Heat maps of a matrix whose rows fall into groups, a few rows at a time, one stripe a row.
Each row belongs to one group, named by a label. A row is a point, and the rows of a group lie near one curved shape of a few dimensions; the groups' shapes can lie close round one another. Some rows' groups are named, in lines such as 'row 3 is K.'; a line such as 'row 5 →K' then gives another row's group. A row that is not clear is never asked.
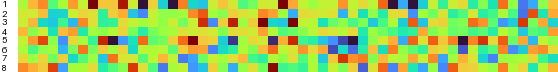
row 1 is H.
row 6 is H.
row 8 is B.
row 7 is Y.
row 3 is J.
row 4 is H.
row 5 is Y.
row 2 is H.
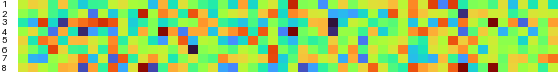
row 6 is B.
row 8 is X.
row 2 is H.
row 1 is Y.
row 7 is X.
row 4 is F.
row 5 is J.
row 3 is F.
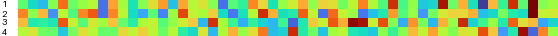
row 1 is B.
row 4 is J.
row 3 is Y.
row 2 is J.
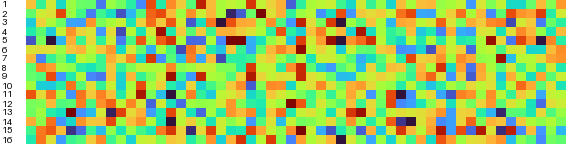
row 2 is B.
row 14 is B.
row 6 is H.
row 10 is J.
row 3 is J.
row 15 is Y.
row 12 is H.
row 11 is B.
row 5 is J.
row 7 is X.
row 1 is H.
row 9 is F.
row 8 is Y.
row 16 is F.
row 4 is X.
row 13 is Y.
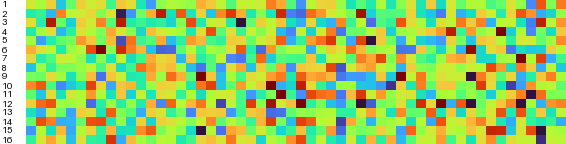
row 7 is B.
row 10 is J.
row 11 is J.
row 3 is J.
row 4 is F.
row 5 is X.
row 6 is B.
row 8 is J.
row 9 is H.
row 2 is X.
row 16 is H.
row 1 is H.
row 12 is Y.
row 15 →J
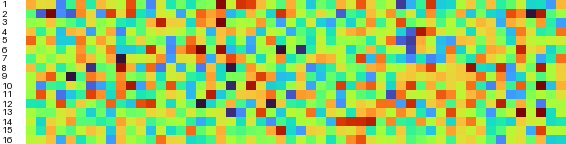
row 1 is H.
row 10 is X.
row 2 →F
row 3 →Y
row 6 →Y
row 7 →X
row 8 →X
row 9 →J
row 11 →J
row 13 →B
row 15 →J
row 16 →Y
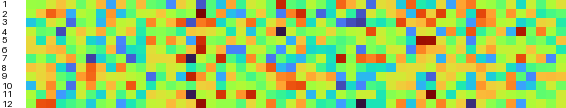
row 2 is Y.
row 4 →B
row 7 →X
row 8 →J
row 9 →H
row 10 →H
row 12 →Y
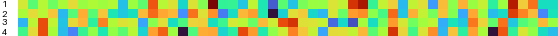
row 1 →Y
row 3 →H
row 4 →Y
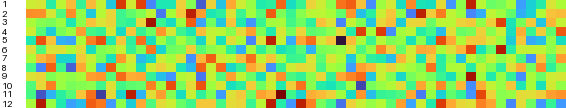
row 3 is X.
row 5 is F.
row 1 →B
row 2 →Y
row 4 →X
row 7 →H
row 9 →B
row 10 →Y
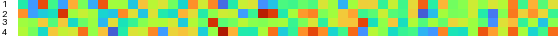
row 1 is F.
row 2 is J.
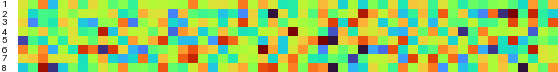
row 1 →H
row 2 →B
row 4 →H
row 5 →J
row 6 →J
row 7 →Y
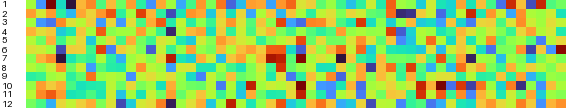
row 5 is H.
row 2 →B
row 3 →X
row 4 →B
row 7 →F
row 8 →B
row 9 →J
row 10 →Y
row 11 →Y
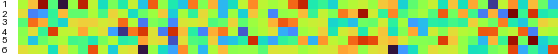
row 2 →B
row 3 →H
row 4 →X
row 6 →H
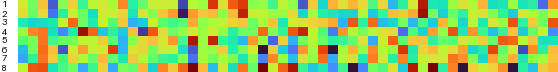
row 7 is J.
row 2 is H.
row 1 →H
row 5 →Y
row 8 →Y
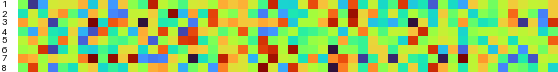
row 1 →X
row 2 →X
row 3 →H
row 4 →F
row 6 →F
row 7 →B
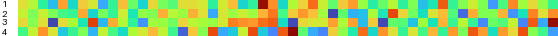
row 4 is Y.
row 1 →J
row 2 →H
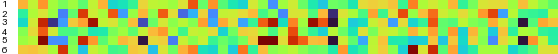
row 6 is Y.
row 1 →Y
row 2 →J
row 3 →F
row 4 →Y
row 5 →F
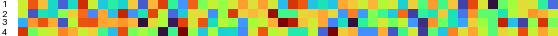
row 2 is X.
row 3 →H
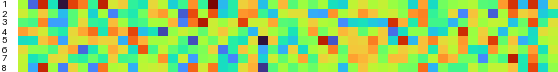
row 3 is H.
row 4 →B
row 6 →X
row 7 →B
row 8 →F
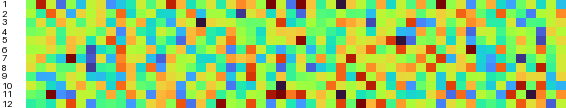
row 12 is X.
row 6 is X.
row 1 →F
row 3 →B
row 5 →H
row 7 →Y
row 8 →X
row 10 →B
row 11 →F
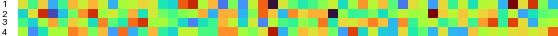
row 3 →J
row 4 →X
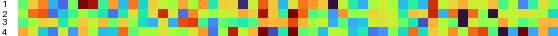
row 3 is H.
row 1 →F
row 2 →F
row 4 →J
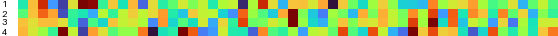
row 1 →F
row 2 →Y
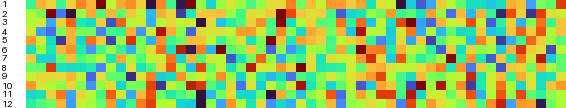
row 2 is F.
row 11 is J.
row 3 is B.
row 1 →H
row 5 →J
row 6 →X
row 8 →F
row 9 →X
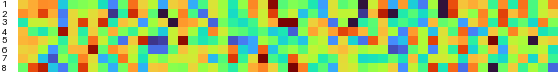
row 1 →B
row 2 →B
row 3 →H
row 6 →B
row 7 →J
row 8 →F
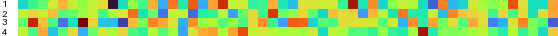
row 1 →X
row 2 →B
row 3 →F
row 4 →H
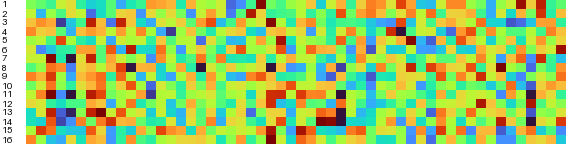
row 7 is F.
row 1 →B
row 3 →J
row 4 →B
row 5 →B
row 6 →X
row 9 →J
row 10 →H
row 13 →F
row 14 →F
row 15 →F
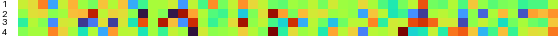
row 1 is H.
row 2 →H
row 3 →F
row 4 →B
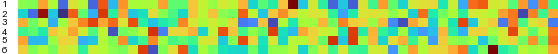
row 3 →B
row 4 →X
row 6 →X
